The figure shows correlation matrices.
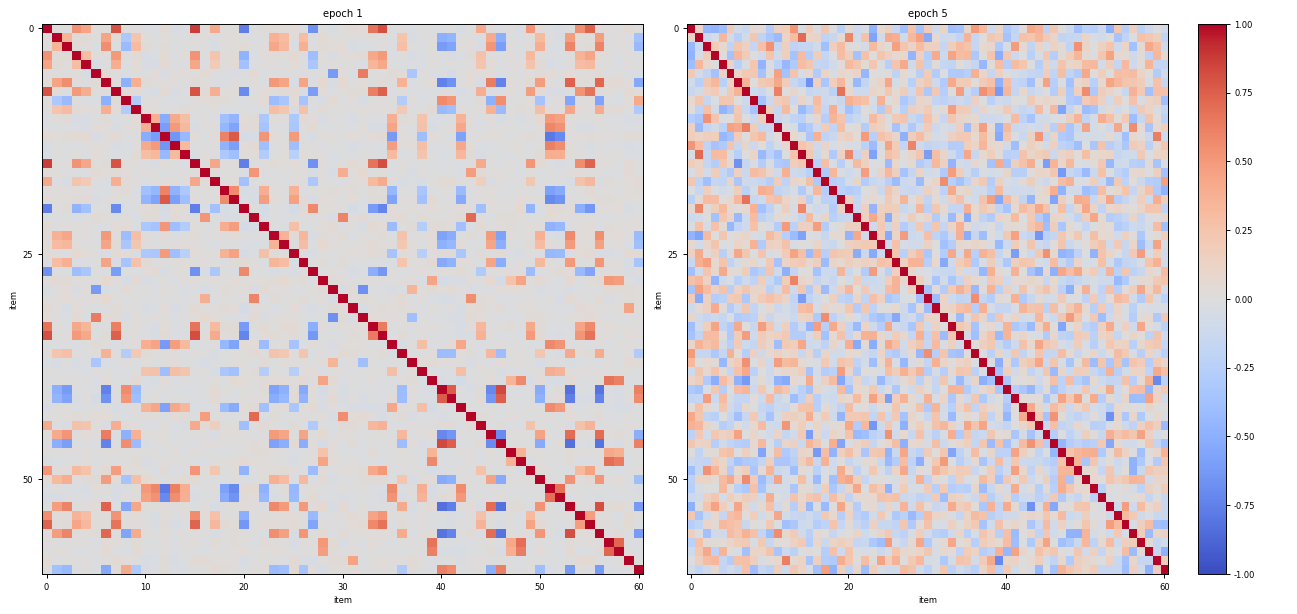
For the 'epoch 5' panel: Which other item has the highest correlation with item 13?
28
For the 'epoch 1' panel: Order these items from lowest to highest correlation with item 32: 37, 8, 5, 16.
37, 8, 16, 5
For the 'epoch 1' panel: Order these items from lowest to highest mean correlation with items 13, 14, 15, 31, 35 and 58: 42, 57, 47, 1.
1, 47, 57, 42
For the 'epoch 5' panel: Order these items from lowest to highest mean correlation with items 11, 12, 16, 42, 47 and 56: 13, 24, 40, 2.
2, 13, 40, 24
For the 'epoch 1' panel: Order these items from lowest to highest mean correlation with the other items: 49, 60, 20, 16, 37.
20, 60, 37, 16, 49
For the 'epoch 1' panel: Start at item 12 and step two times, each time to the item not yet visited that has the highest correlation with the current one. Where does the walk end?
18
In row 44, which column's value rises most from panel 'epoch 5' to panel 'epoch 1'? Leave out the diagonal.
23
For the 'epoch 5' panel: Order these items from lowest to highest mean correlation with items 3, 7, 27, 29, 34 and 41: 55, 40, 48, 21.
48, 21, 55, 40
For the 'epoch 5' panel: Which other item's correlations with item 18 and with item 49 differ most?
47
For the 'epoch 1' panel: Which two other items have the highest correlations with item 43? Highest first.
21, 30
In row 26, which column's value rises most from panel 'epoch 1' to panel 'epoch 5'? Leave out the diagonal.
46
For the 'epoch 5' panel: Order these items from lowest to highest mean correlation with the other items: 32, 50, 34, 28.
32, 28, 34, 50
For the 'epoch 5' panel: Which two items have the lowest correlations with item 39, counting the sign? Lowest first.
59, 7
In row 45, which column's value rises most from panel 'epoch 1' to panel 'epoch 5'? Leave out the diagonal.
40
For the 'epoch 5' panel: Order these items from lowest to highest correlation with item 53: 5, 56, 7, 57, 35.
56, 5, 7, 35, 57
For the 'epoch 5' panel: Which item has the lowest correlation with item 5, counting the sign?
22
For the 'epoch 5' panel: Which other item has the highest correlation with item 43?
46
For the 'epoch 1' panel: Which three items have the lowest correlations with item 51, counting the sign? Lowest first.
12, 19, 18
